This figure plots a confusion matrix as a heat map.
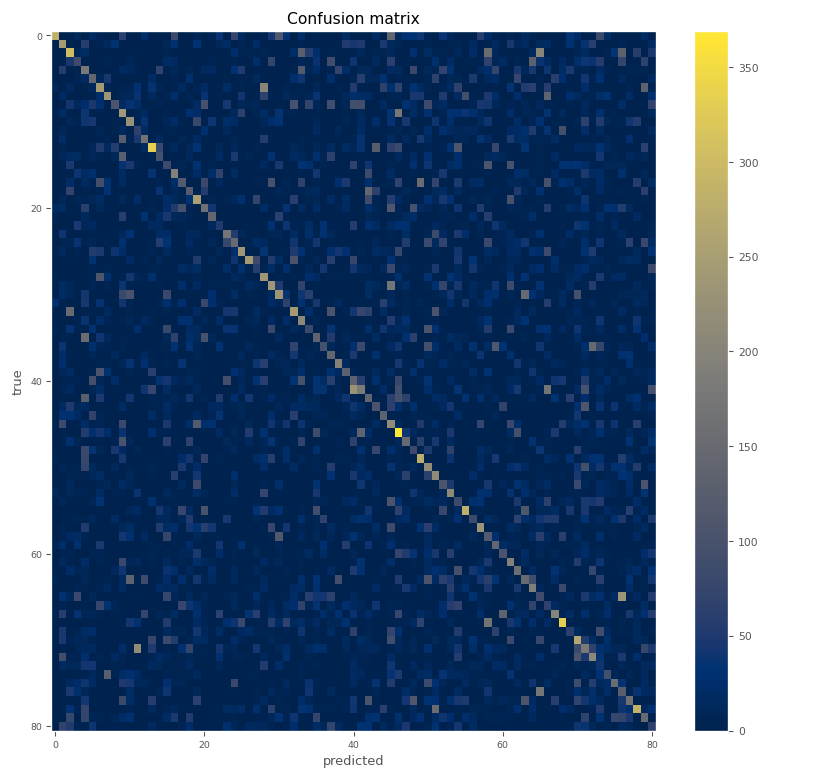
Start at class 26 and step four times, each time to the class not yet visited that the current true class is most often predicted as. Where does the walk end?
76
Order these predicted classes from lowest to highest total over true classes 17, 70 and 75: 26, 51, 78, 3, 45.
26, 3, 78, 51, 45
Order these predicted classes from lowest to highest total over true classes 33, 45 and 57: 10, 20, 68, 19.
10, 68, 20, 19
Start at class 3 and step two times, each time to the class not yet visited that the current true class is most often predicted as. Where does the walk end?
68
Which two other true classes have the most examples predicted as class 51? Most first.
78, 32
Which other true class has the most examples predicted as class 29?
17
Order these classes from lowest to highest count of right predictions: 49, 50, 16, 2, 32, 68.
16, 50, 32, 49, 2, 68
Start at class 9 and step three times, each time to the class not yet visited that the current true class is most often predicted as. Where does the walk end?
40
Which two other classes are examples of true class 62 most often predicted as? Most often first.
54, 72
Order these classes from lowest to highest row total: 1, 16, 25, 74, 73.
73, 74, 16, 1, 25
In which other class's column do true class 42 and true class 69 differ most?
4
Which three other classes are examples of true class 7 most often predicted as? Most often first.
66, 55, 28
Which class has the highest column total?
45
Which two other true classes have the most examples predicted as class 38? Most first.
63, 4
